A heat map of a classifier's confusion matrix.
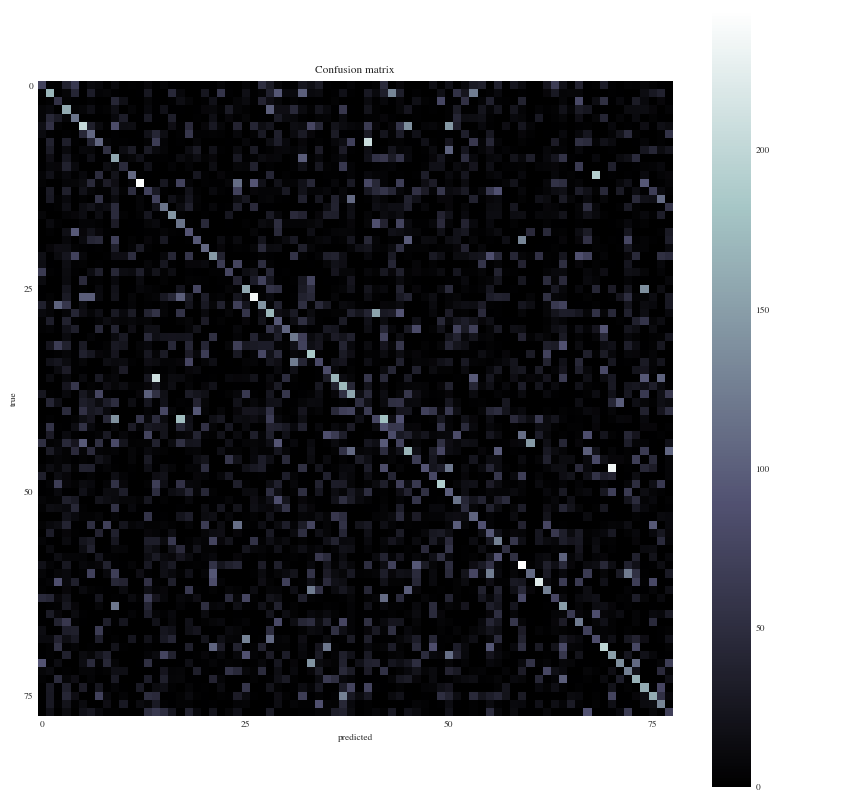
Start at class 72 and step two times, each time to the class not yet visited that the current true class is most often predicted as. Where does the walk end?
33
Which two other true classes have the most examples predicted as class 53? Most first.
1, 36
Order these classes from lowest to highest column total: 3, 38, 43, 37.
43, 38, 3, 37
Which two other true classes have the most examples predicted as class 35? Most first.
69, 43
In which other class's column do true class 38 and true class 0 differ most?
13
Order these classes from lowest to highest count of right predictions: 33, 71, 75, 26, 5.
71, 75, 33, 5, 26
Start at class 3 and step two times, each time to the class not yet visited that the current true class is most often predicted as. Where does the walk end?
41
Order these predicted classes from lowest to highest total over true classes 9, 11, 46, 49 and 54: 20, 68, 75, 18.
18, 20, 75, 68
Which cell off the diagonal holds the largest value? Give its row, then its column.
47, 70
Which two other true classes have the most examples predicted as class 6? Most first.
26, 60
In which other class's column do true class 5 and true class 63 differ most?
45
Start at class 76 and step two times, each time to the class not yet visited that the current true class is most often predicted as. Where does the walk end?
31
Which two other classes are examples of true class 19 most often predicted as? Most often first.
59, 45
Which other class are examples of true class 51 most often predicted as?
29
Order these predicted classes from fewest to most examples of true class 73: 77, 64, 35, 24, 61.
24, 77, 61, 35, 64
